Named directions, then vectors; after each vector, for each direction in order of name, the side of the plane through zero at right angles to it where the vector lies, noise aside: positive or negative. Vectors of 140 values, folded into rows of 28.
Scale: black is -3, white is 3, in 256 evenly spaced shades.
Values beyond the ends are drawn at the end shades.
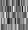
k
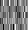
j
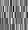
positive, negative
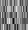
negative, negative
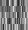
positive, positive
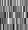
positive, negative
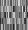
positive, negative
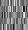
positive, negative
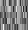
negative, negative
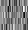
negative, positive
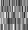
negative, positive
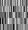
positive, negative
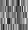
positive, positive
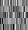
positive, negative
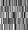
negative, positive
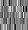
negative, negative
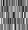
negative, positive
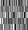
negative, positive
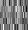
negative, negative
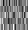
negative, positive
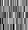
positive, negative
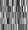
positive, positive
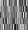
negative, negative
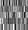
negative, positive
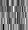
positive, positive
